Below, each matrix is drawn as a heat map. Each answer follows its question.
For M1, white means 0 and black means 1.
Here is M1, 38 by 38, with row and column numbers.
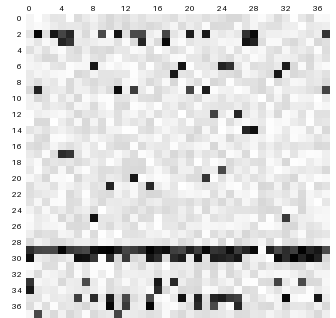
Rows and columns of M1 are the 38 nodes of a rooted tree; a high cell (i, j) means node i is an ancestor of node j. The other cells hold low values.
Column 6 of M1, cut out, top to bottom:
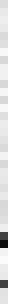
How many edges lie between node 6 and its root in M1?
3
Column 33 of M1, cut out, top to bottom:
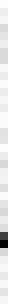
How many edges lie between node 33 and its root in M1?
2
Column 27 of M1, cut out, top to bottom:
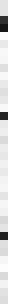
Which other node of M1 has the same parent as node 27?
28
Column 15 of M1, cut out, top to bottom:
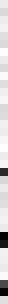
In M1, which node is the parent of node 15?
21
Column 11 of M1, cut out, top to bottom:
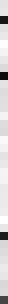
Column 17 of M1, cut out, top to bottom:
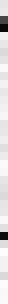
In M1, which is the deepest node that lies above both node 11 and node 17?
2
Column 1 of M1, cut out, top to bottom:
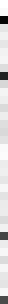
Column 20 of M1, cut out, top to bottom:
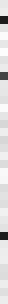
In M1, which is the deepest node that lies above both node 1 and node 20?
9
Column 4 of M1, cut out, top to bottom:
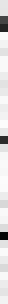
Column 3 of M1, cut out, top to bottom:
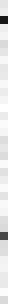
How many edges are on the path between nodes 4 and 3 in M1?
2
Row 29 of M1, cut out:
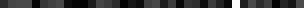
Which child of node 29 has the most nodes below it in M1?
30
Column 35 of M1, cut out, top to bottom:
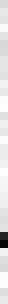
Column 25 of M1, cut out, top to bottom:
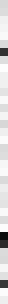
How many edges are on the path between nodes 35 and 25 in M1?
2
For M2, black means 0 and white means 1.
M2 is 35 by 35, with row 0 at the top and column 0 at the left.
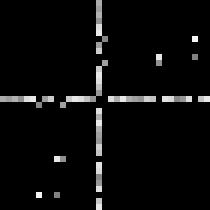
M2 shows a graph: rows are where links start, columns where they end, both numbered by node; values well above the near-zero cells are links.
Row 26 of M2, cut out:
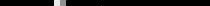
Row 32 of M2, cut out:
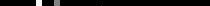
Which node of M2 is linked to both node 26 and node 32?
node 9
